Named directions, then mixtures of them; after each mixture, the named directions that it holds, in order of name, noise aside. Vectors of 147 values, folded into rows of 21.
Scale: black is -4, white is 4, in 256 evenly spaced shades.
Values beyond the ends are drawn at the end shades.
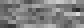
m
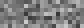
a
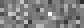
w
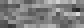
m.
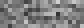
a, m.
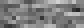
m.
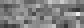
a, m.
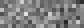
a, w.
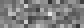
a, w.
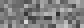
a.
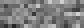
a, m.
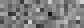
w.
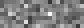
a, w.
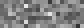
a, w.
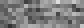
a, m.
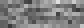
a, m.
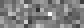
a, w.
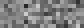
a.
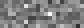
a, w.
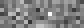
m, w.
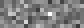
a, w.
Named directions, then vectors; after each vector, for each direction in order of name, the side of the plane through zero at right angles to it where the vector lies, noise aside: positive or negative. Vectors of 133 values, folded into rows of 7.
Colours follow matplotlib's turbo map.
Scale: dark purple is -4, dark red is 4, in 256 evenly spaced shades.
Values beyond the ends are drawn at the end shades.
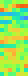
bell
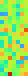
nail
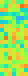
positive, positive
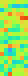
negative, positive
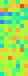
positive, positive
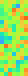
negative, positive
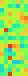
negative, positive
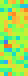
negative, positive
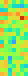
negative, negative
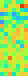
positive, positive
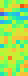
positive, positive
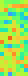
positive, negative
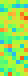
negative, positive
